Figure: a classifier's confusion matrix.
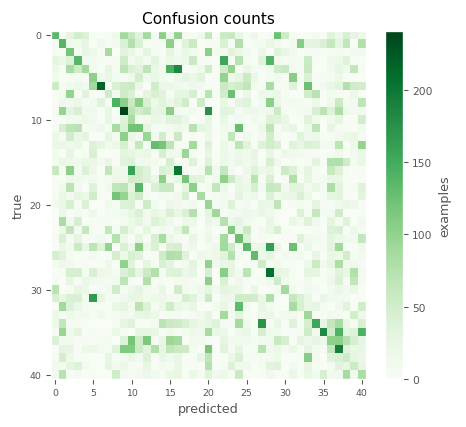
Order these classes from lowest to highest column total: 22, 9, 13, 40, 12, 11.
13, 40, 12, 11, 22, 9
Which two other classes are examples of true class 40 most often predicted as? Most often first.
38, 1
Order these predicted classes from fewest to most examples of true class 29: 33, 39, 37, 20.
33, 37, 39, 20
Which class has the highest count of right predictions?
9
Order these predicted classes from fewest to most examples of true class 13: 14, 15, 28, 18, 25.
25, 28, 15, 18, 14
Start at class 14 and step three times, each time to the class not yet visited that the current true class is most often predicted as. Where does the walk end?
1
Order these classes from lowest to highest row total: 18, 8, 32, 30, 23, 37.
30, 23, 32, 8, 18, 37
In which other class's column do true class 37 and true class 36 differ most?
20
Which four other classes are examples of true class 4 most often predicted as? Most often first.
16, 15, 23, 2
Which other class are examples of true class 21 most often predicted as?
18
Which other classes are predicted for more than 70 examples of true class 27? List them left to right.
9, 20, 37
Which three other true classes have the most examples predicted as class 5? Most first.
31, 6, 25
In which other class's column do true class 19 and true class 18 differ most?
11
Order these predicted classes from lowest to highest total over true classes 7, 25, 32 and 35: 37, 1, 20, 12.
12, 20, 1, 37
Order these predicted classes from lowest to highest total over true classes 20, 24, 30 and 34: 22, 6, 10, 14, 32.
6, 32, 10, 22, 14
